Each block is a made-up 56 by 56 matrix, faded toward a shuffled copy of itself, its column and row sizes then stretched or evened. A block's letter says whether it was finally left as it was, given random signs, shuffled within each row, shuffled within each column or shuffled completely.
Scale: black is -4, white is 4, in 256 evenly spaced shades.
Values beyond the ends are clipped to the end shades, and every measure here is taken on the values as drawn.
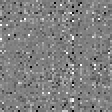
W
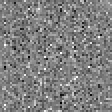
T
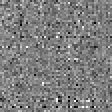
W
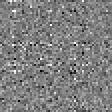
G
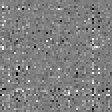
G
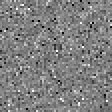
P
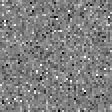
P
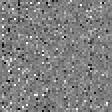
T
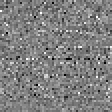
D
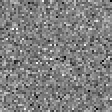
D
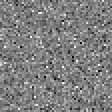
P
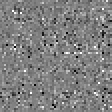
W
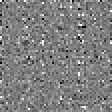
G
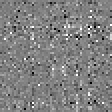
W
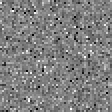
P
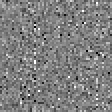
T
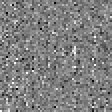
T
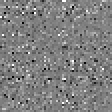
W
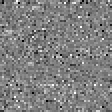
D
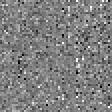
T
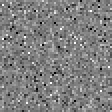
P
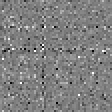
G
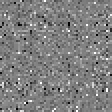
G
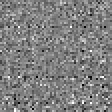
W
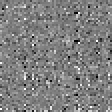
G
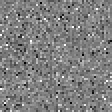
P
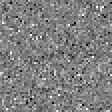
P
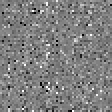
W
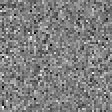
T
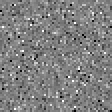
P
